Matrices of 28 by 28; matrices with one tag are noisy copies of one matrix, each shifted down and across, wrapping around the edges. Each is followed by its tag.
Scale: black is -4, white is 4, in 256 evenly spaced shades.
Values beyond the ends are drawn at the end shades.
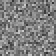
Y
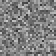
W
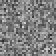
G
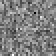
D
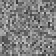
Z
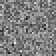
W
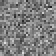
G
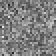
D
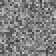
Z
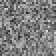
D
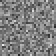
Y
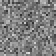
Y
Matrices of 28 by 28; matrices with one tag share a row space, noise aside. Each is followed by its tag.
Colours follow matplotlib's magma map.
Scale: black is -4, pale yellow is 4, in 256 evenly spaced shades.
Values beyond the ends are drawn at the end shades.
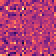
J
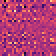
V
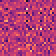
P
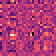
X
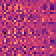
V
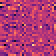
J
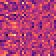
J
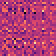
V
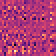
V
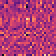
P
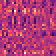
V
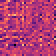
J
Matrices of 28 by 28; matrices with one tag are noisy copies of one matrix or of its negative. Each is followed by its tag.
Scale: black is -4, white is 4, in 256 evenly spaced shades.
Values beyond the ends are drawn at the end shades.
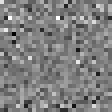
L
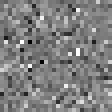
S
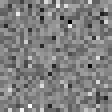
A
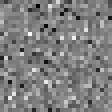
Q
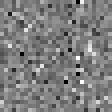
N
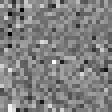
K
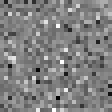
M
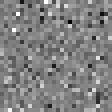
A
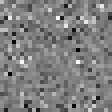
L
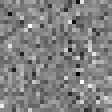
N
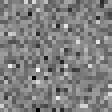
M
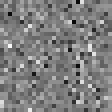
N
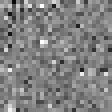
K
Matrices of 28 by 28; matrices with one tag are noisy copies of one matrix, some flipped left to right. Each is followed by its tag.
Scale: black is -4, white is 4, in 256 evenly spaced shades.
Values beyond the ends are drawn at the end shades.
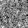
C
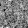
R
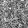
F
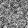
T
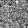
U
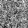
F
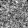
U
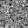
U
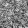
R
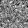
U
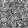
F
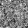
R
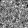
U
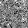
F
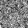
T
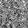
F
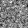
U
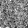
R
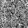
F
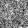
R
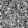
T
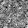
T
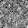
T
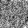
C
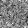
C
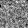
U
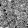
R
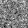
F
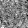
C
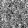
F
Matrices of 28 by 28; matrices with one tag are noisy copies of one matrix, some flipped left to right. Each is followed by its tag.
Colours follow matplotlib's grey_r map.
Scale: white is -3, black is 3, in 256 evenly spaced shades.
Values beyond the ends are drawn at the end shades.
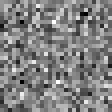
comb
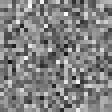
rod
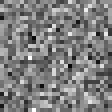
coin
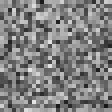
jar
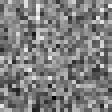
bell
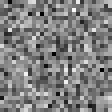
rod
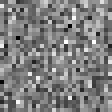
bell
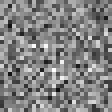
coin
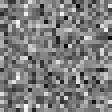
rod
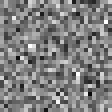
rod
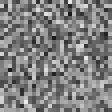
rod
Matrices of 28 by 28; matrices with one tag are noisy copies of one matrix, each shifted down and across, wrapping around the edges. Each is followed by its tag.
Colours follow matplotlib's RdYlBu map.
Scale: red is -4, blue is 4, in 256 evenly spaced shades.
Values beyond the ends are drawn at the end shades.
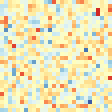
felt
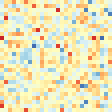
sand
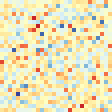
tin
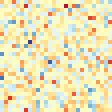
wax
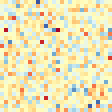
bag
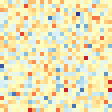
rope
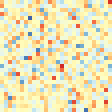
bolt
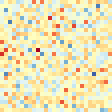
tin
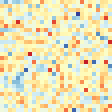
sand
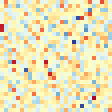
bolt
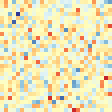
wax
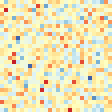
rope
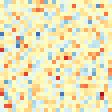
felt
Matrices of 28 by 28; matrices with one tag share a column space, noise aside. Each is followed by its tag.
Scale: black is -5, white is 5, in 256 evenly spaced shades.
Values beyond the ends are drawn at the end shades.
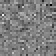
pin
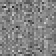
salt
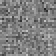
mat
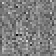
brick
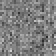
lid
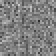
mat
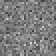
brick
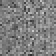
salt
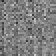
pin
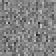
lid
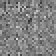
salt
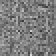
mat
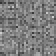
mat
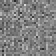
pin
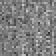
mat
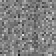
brick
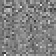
salt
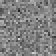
mat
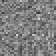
brick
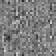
lid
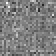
salt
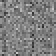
salt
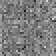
mat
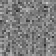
mat
